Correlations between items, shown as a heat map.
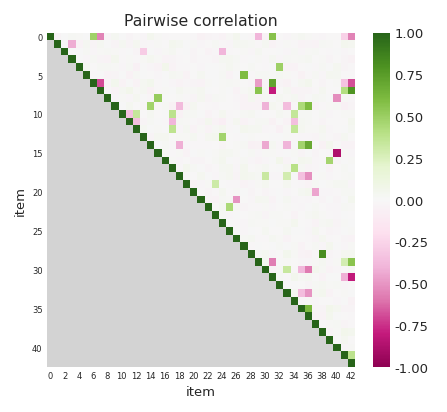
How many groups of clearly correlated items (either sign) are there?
14
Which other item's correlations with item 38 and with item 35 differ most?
28
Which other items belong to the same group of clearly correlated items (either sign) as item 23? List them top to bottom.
19
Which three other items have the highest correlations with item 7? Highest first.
42, 29, 41
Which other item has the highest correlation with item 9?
36
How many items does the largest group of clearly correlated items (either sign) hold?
7
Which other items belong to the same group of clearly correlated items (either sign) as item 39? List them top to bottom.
16
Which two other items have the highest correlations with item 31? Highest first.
6, 0
